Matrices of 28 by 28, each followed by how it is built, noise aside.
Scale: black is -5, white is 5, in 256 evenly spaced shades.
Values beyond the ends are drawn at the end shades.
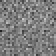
repeating columns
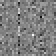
uneven columns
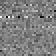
uneven rows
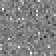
sparse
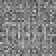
blocks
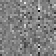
uneven columns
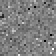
sparse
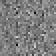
uneven columns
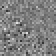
lower triangular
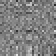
low rank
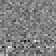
uneven rows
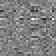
low rank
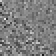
lower triangular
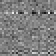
low rank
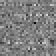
uneven rows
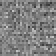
blocks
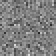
low rank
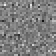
uneven rows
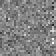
uneven columns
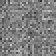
blocks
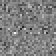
uneven rows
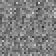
repeating columns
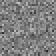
low rank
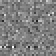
uneven rows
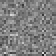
low rank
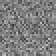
repeating columns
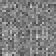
blocks
